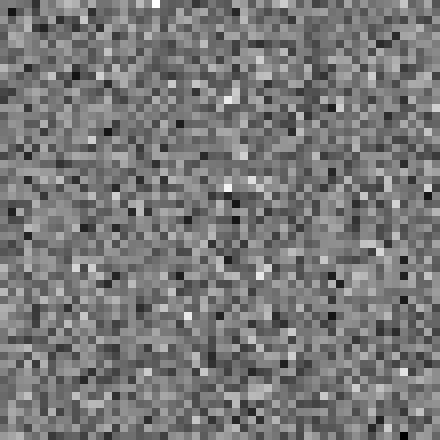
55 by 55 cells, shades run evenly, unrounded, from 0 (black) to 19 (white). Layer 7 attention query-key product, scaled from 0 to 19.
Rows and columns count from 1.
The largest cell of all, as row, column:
1, 20
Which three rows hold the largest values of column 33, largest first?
35, 8, 24
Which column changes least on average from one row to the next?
16
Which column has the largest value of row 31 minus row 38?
51
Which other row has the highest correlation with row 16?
41
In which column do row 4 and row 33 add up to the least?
29
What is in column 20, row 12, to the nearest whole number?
5
